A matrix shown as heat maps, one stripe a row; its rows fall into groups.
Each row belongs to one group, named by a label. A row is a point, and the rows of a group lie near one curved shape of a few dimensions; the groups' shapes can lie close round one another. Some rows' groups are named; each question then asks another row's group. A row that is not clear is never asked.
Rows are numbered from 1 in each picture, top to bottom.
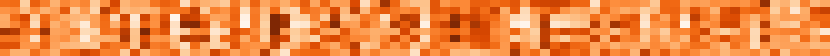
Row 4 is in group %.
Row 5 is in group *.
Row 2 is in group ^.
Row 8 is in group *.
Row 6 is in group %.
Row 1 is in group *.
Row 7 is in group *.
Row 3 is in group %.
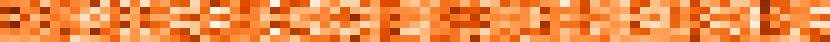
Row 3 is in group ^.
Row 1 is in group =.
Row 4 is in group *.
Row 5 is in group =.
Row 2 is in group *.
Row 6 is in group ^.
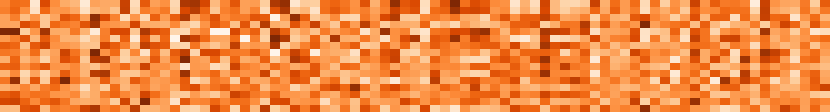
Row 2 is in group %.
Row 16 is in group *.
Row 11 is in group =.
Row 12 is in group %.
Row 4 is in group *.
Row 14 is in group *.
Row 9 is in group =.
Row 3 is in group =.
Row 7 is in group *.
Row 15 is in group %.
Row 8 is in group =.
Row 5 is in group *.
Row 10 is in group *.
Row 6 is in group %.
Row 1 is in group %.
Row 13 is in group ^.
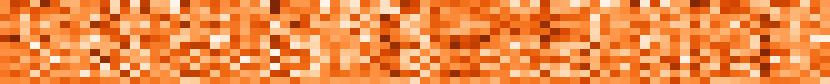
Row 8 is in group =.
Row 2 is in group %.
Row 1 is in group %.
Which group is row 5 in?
*
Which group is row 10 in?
=
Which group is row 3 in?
*
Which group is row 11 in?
%
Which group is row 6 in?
*
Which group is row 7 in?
%
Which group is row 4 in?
=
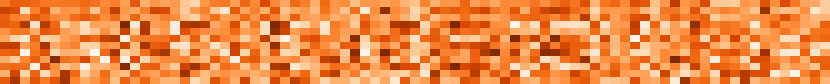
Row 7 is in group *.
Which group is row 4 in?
%
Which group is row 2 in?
*
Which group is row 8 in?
*
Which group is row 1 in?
*
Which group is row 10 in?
%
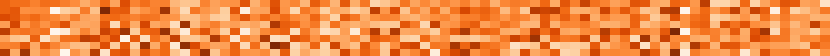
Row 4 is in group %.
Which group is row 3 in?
*
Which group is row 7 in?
%
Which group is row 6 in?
*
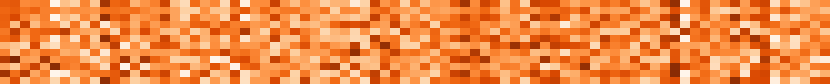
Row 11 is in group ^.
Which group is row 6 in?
^
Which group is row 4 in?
^
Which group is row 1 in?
^
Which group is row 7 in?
*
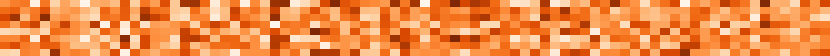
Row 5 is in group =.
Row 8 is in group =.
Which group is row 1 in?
%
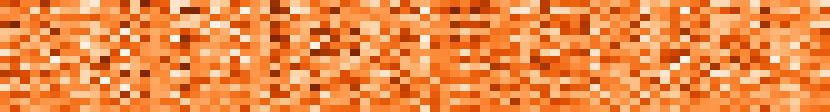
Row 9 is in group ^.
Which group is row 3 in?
*
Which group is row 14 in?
%
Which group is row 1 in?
*
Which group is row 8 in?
=
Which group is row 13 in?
=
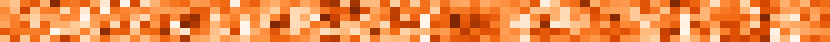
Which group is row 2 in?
^
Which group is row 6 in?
%
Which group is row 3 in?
%
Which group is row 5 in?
^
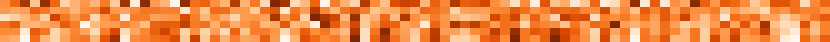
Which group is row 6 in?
*
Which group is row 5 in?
*
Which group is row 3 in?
=
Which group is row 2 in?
*
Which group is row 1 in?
%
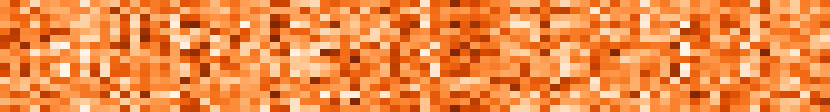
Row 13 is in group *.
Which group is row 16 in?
%
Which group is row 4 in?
%
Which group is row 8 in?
%
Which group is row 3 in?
%
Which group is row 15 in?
^
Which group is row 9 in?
^
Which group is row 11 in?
^
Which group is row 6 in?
*
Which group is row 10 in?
^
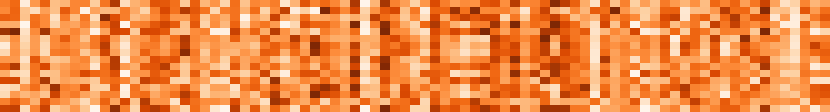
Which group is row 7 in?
=
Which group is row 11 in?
*
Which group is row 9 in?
*
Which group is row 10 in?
*
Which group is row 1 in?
*
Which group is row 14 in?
=
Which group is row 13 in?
=
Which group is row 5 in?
*
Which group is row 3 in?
^
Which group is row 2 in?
%
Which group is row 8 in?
=
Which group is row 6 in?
=
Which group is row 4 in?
*
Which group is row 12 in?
*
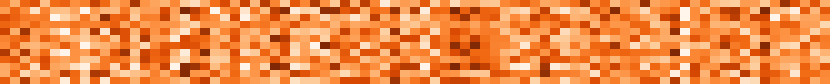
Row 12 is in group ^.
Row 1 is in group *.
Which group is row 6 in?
%
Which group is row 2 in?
%
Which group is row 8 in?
^
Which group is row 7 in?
%
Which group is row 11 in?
=
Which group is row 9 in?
*
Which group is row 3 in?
^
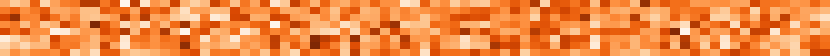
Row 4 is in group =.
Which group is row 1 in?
*
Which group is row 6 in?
=
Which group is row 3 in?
*
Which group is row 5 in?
^
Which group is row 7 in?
=
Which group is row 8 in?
^
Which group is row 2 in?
*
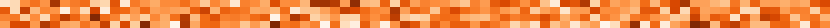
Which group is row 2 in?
^
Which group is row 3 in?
=
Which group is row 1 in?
=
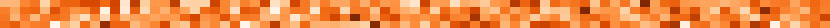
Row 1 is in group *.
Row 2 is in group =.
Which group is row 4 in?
^
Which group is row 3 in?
^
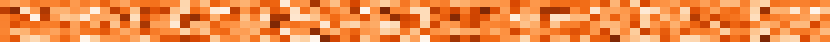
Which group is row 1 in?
*
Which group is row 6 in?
%
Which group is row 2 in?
*
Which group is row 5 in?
*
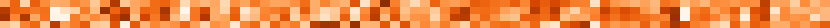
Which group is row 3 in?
^
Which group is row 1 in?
*
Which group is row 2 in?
^
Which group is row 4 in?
=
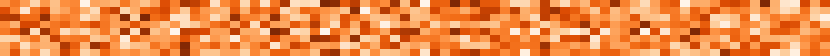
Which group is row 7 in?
=
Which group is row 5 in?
%
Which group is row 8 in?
%
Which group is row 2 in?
*
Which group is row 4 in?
*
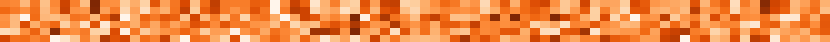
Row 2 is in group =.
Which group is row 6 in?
^
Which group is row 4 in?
^
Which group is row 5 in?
=
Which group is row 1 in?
=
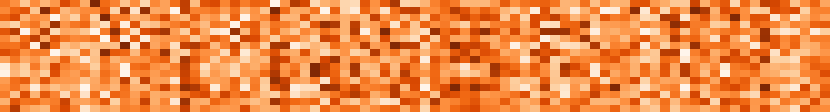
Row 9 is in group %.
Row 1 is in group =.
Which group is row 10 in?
=
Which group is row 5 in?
*
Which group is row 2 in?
%
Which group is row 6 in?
=
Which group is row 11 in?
=
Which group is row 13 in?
%
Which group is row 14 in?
^
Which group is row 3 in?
^
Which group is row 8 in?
^
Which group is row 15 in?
%
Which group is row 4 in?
=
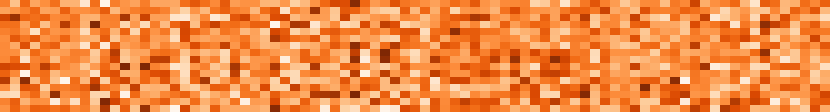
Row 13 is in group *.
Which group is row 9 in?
*
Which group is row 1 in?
^
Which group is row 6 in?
%
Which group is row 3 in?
*
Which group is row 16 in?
%
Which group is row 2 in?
*
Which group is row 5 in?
%
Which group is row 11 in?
*
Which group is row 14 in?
=
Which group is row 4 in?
=
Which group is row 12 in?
^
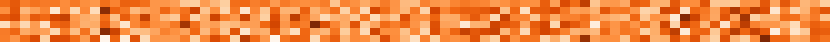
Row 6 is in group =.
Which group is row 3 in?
%
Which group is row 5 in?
^
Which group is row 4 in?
=
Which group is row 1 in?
*
